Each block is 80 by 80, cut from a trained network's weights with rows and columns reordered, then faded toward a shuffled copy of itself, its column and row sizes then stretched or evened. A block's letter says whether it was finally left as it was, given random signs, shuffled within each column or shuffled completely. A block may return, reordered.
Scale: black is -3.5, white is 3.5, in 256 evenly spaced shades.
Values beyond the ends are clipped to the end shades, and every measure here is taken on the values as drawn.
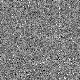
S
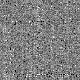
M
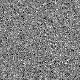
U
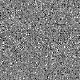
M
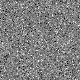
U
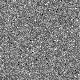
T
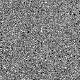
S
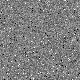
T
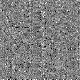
M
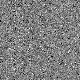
U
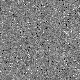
U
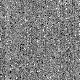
U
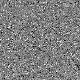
M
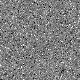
U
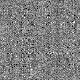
M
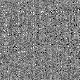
M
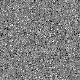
S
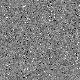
S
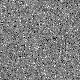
T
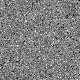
T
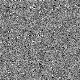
S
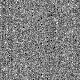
U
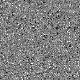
M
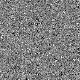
S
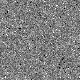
U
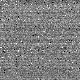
M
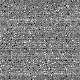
M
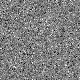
T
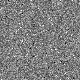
U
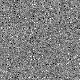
S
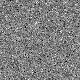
T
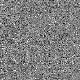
M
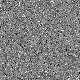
T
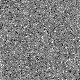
T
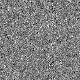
U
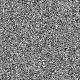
T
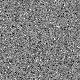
T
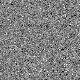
S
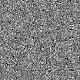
M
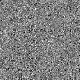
M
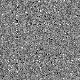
S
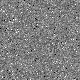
T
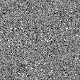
S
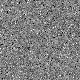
T
